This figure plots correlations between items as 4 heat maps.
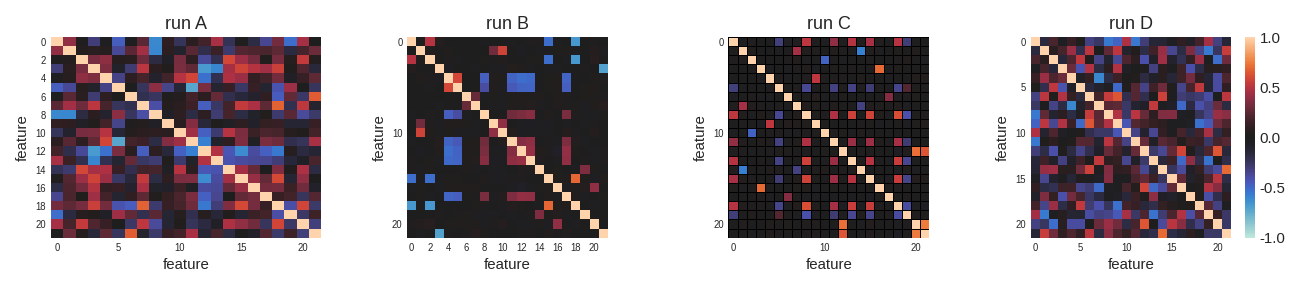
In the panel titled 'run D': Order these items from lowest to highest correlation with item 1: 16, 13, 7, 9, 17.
16, 7, 13, 17, 9
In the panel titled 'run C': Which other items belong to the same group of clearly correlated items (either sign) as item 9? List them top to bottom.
4
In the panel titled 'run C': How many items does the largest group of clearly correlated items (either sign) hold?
8
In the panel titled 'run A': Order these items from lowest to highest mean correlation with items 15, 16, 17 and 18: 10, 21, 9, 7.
21, 9, 10, 7
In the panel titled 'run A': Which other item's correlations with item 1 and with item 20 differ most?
14
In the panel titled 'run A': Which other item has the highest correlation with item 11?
4
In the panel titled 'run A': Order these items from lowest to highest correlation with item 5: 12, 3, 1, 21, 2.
1, 21, 3, 2, 12
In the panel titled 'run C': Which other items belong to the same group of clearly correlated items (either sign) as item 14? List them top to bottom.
1, 7
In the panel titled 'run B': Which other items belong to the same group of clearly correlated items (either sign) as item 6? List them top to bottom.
7
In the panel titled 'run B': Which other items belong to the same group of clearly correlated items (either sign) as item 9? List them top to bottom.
1, 10
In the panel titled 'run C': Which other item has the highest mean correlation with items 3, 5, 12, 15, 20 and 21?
16
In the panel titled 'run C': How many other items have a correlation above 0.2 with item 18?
5
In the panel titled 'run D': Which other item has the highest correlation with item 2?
5
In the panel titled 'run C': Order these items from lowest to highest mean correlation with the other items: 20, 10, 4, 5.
5, 10, 4, 20
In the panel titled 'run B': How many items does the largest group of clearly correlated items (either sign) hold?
7
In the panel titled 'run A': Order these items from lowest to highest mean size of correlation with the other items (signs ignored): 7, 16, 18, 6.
6, 16, 7, 18
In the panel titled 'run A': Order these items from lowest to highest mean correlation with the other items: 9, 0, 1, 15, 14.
0, 9, 1, 14, 15
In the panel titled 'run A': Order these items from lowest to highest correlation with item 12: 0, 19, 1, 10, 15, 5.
15, 10, 1, 19, 0, 5
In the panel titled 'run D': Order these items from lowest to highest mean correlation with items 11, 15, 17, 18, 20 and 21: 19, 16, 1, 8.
19, 1, 16, 8
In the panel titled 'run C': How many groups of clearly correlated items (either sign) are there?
7
